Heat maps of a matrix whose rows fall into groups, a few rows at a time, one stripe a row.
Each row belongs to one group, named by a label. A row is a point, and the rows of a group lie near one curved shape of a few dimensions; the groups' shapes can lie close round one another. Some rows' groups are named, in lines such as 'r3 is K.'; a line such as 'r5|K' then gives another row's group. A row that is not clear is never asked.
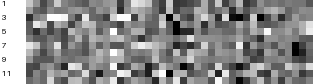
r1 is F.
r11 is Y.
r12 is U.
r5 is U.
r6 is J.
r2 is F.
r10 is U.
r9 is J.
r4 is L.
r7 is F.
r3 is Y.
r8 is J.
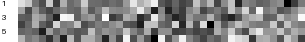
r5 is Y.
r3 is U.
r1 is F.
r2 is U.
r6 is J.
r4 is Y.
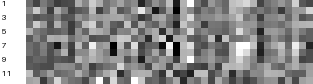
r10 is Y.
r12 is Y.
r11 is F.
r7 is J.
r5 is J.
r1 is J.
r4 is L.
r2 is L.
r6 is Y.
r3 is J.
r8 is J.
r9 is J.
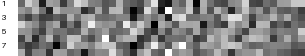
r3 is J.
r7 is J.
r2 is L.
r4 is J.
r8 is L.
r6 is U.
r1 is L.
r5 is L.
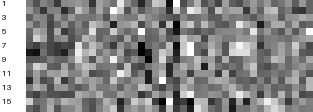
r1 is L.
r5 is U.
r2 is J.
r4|J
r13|L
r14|J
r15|F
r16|F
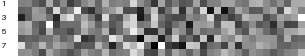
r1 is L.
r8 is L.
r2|Y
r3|U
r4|F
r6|Y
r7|F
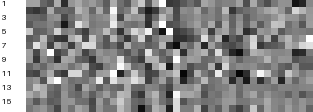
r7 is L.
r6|U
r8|U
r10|Y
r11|U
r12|Y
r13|L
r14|L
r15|L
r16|L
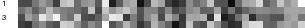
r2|Y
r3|Y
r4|U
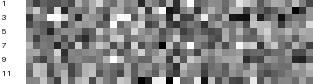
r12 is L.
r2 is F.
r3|Y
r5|Y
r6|L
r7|J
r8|F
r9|J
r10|L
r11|L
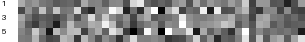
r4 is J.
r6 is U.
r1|U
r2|Y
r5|L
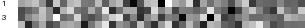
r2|U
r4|U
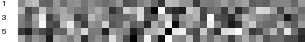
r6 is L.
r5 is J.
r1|L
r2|F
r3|U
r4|U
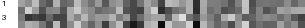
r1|L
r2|L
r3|J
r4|L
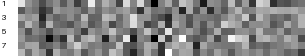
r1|J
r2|Y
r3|U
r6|J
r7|L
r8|L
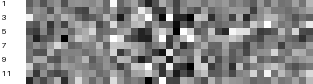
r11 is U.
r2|L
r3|F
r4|U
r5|J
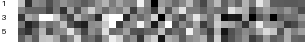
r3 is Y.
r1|U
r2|J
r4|L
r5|F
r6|Y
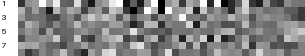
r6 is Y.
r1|Y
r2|L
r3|J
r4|L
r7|U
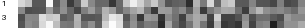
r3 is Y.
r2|L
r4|Y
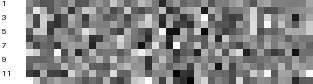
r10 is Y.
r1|L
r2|L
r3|U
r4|U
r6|Y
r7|L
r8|F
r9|F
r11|U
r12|F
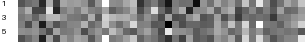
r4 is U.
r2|F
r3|Y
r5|L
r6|U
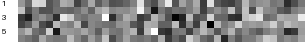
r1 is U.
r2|U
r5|F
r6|F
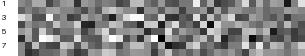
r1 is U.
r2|Y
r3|F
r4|Y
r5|U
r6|Y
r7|U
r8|L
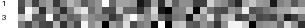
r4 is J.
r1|U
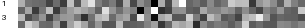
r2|F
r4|L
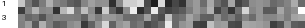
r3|L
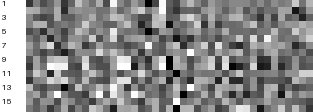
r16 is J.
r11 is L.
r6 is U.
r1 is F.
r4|L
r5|F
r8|J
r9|Y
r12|Y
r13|J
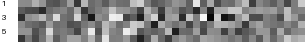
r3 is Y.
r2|Y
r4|L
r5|Y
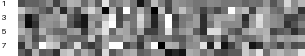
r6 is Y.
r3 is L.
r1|F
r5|U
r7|Y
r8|U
